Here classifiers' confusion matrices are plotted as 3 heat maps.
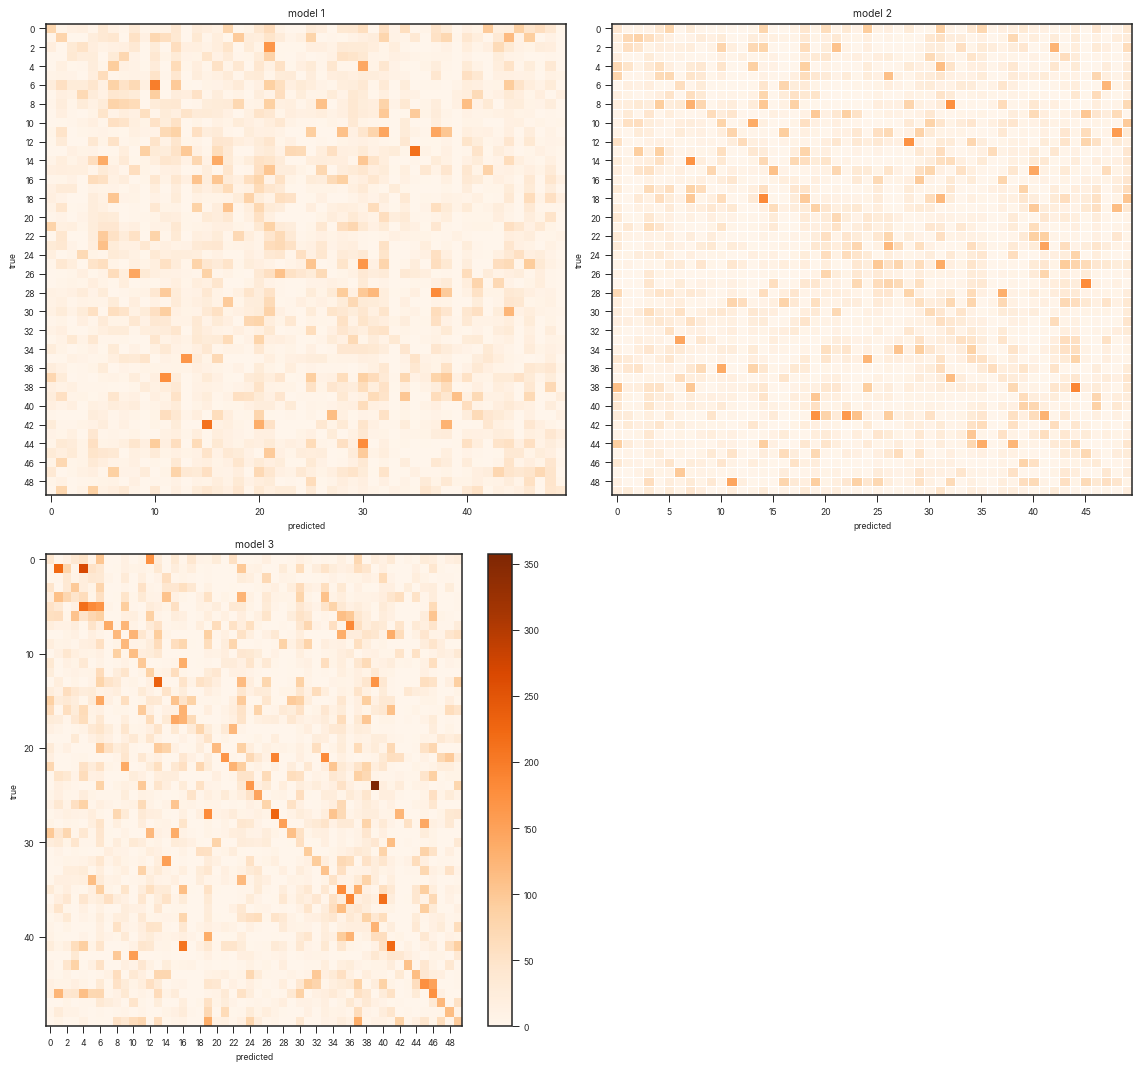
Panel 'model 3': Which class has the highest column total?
6
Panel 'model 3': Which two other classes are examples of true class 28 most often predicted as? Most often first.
45, 38
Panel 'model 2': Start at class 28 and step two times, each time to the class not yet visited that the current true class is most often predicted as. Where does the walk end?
32
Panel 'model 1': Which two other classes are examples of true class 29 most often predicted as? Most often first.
17, 21
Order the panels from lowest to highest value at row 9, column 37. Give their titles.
model 2, model 1, model 3
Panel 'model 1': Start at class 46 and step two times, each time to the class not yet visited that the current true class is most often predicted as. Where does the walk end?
44
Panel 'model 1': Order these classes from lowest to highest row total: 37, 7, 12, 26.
12, 7, 26, 37
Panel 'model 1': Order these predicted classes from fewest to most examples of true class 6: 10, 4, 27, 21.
27, 4, 21, 10
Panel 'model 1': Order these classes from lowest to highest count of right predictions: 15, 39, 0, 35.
15, 35, 0, 39
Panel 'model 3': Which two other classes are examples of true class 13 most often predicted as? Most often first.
39, 23
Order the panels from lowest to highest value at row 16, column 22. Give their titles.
model 2, model 3, model 1
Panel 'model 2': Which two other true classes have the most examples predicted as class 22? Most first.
41, 9
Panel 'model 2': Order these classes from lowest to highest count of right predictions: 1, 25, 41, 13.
13, 1, 25, 41
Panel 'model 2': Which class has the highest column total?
31
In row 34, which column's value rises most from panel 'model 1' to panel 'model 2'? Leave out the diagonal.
27
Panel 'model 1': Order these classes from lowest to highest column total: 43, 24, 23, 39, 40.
39, 24, 23, 43, 40
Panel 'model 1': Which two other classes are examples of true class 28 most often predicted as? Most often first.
37, 31
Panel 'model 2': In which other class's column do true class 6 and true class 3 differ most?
47
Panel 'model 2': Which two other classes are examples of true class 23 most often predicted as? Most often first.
41, 26
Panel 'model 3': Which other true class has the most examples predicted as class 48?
21
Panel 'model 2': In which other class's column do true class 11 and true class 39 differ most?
48
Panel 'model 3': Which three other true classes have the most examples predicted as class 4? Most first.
1, 5, 46
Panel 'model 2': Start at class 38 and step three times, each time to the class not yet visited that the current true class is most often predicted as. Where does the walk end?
24
